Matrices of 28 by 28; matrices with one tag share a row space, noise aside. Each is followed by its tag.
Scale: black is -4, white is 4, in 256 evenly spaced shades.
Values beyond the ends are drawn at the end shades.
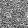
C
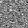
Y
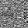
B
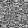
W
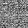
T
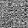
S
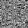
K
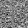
K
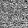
S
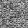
C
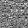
S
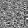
B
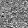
S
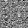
T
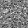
B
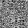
Y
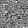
T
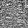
K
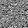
S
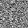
Y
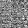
S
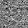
T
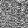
K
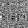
Y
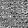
S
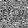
W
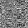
K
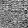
S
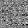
S
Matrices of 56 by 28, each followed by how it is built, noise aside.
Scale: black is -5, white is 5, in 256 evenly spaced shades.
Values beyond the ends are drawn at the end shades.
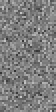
repeating rows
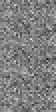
repeating rows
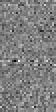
uneven rows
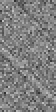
Toeplitz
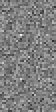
repeating rows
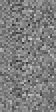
repeating rows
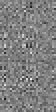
low rank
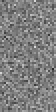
repeating rows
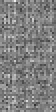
blocks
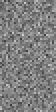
blocks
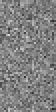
repeating rows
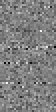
uneven rows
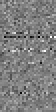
uneven rows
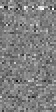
uneven rows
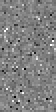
sparse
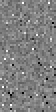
sparse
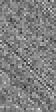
Toeplitz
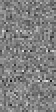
uneven rows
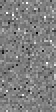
sparse
